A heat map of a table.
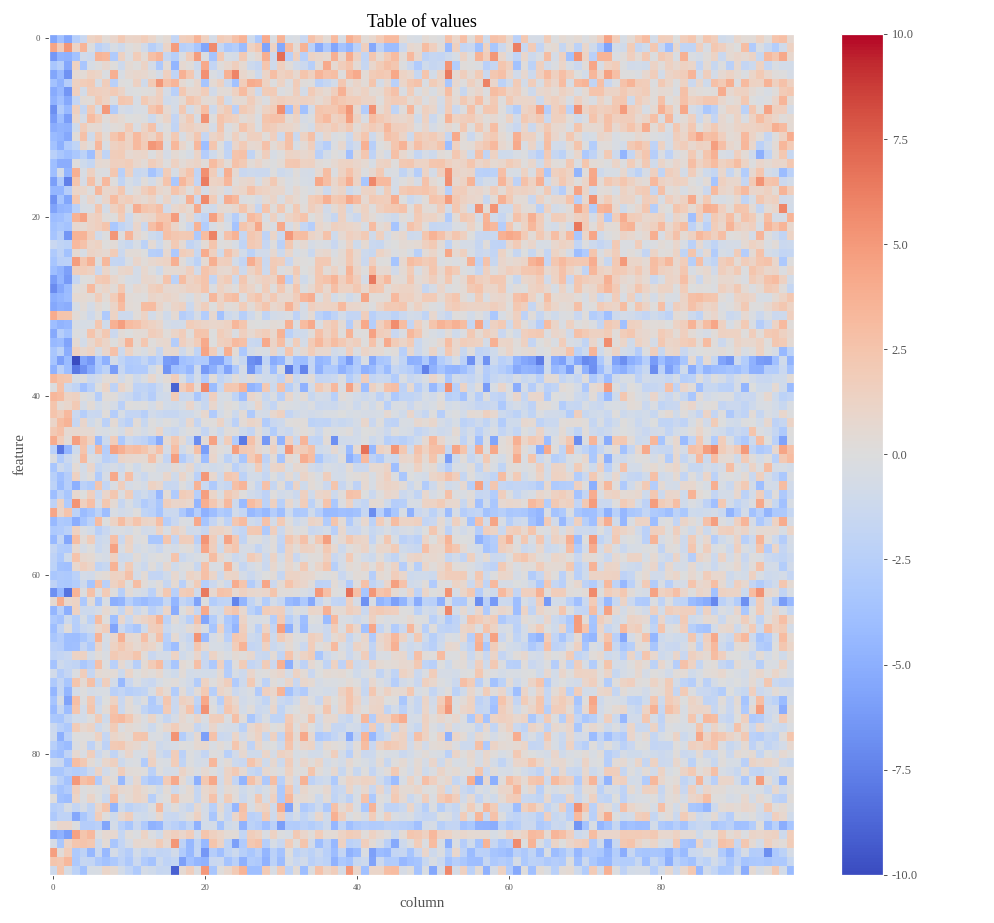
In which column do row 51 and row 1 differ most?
20
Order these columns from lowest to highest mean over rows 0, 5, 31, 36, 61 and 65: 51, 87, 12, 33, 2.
2, 33, 51, 12, 87
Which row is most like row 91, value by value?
53
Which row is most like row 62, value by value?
16
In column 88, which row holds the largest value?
6
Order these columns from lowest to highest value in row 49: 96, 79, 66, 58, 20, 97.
96, 58, 97, 66, 79, 20
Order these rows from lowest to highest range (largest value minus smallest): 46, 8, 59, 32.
59, 32, 8, 46
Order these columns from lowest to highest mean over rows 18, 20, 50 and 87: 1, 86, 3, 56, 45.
1, 3, 86, 45, 56
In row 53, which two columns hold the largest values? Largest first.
0, 2
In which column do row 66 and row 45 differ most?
69
